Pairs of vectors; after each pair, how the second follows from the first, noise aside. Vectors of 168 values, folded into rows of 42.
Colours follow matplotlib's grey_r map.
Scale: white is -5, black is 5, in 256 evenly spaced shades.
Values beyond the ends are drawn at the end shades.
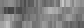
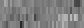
reversed, negated, partly zeroed.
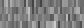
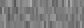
wrapped around, shrunk.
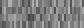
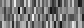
reversed, scaled up.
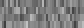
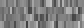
wrapped around.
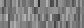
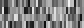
reversed, scaled up.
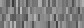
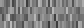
copied.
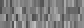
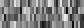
reversed, scaled up.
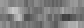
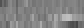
negated, partly zeroed.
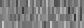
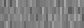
wrapped around, shrunk.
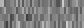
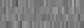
reversed, negated, shrunk.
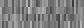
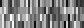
wrapped around, negated, scaled up.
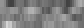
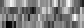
negated, scaled up.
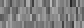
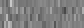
reversed, negated, partly zeroed.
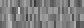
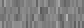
wrapped around, shrunk.
